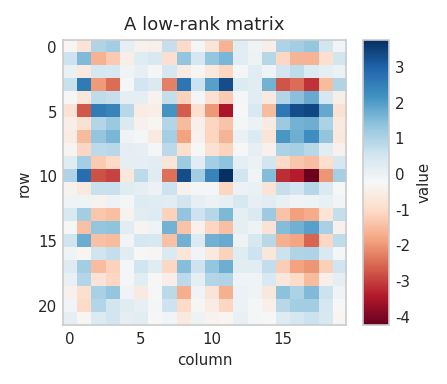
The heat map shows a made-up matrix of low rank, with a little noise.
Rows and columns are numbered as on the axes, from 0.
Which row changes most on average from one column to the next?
10
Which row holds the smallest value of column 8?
5
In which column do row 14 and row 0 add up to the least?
11
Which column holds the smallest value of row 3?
17
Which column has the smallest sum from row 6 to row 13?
2
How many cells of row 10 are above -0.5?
12
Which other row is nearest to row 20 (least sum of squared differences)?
8
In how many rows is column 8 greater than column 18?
9
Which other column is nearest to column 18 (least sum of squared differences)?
7
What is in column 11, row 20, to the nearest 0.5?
-1
